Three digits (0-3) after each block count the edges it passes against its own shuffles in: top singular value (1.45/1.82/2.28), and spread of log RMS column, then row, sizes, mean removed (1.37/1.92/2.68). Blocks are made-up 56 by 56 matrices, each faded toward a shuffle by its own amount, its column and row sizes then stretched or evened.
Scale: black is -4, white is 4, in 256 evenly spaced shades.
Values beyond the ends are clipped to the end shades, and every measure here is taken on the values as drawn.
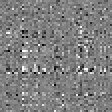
3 2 2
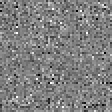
0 1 2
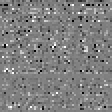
0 1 3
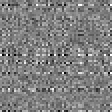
3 1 3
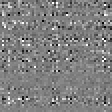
2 2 3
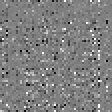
1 2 2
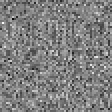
2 0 0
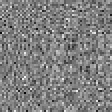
3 0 1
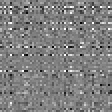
3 2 3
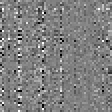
2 3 1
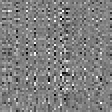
3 3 2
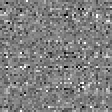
2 1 2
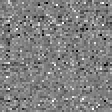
1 0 2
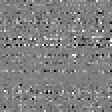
1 1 3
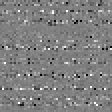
0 0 3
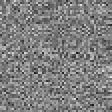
2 0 2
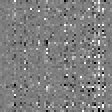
1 3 2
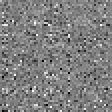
1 2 2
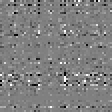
2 2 3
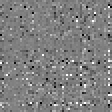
1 2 2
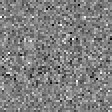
1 0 1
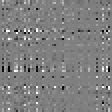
3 3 3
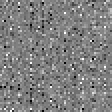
1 2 0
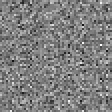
2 2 0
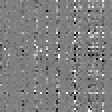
2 3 1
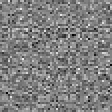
3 0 1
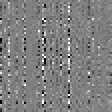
3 3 1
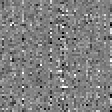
0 3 1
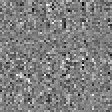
2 2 2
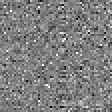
2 1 0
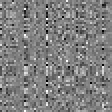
3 3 0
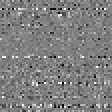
1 1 3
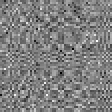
3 0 1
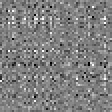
3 2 2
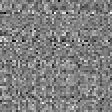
2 1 2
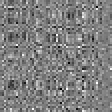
3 3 1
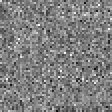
1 0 0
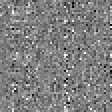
1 2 0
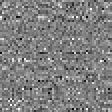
2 0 2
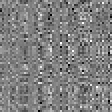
3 3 0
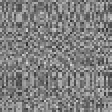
3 2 0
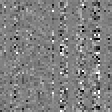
2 3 1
